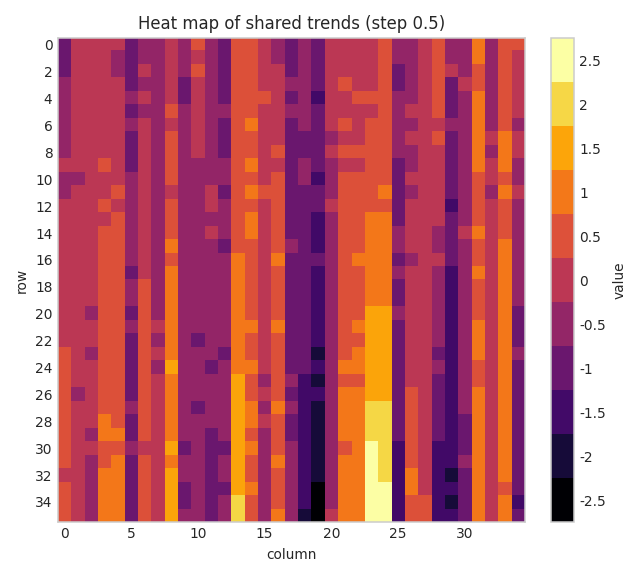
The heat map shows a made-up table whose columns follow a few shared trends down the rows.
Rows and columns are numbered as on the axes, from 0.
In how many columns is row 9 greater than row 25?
8
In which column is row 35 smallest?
19
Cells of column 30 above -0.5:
2
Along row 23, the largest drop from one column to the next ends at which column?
25
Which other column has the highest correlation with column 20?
10
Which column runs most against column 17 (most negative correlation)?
15
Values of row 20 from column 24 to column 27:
1.5 -0.5 0 0
